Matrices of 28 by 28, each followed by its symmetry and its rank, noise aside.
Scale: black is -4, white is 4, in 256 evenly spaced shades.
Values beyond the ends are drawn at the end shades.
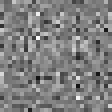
no symmetry, rank six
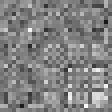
symmetric, rank four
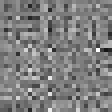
no symmetry, rank four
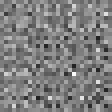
symmetric, rank four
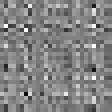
no symmetry, rank three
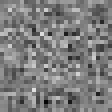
no symmetry, rank six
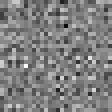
antisymmetric, rank six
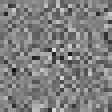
no symmetry, rank six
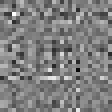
no symmetry, rank four
